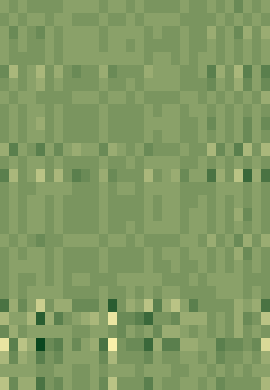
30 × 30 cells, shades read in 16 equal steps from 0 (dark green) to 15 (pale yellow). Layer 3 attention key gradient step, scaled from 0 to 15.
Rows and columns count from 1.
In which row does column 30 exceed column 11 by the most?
27
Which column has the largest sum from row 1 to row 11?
5
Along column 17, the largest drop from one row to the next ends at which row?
25
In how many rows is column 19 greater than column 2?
5
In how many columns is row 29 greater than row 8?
11
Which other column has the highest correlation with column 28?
24
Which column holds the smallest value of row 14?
28
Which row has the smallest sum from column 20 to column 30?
14
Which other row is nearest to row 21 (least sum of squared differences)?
16
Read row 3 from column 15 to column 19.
8 8 7 8 7
